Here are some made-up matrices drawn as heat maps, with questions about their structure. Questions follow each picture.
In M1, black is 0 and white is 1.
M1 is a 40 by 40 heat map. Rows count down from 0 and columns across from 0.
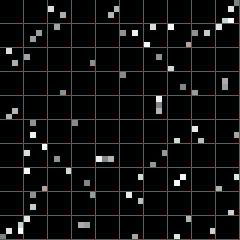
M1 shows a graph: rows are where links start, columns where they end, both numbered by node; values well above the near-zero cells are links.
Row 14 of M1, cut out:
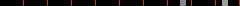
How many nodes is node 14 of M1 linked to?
2
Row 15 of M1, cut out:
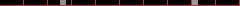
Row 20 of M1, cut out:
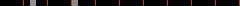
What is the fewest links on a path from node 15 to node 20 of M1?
3
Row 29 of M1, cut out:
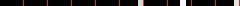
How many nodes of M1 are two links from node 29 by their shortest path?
4
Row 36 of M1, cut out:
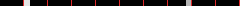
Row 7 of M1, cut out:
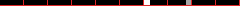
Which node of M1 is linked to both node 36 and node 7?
node 31
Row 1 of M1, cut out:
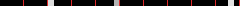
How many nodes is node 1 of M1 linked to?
3
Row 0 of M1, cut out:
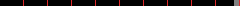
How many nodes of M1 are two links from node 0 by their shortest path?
2
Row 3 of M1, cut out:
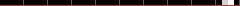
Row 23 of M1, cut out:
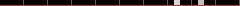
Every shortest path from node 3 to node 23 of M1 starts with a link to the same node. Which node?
node 37
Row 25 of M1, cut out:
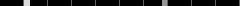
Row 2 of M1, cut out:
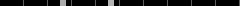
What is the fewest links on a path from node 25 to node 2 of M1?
5
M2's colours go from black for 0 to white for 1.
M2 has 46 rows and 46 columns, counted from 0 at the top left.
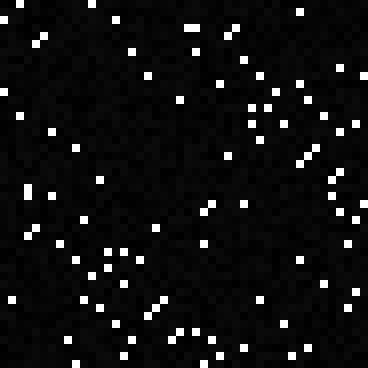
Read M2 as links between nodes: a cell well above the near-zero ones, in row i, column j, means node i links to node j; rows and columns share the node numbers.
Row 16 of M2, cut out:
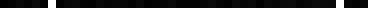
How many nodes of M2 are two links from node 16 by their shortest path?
4
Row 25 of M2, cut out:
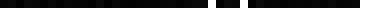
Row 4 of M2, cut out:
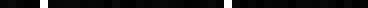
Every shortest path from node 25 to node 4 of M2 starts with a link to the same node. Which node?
node 30
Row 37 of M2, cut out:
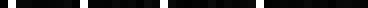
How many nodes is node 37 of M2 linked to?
4
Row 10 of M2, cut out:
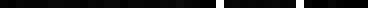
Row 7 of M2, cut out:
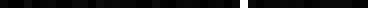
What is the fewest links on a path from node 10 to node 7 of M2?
7
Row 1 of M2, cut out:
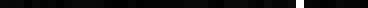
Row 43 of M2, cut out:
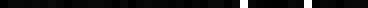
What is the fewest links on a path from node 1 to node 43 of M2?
7
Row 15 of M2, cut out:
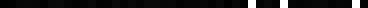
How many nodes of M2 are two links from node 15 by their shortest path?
4
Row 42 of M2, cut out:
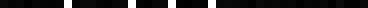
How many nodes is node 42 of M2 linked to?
4
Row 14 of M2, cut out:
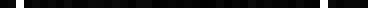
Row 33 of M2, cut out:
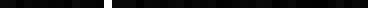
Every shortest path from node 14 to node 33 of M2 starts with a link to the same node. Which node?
node 40
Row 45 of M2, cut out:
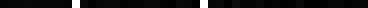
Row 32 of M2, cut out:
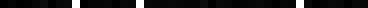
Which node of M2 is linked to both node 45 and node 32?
node 9
